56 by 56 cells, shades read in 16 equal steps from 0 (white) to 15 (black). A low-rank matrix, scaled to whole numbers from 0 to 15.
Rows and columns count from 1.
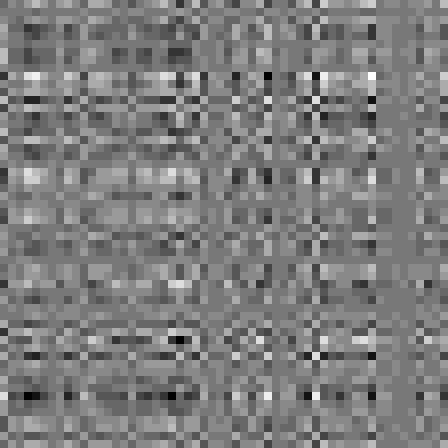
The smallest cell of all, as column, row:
47, 10
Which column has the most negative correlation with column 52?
23
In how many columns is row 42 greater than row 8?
20
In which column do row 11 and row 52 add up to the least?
41
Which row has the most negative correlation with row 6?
36
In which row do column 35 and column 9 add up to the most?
50
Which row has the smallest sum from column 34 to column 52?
43
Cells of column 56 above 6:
38
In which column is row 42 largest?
1
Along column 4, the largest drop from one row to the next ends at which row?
14
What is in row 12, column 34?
11
